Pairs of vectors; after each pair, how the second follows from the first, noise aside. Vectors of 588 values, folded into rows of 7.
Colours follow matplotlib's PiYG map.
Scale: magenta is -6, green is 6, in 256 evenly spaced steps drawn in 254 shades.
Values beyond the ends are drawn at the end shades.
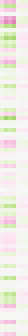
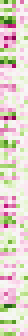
negated, scaled up.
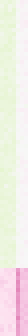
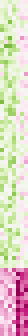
scaled up.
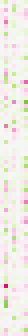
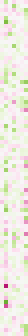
sign-scrambled.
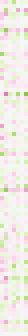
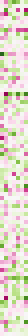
scaled up.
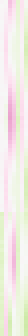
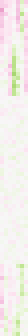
reversed, negated, partly zeroed.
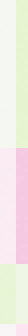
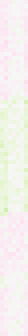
wrapped around, negated, shrunk.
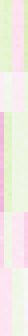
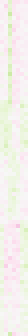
wrapped around, negated, shrunk.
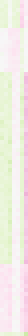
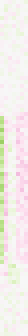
reversed, negated, partly zeroed.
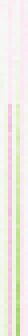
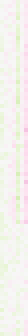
wrapped around, negated, shrunk.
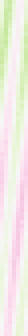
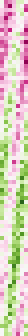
negated, scaled up.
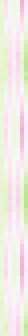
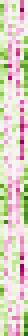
scaled up.
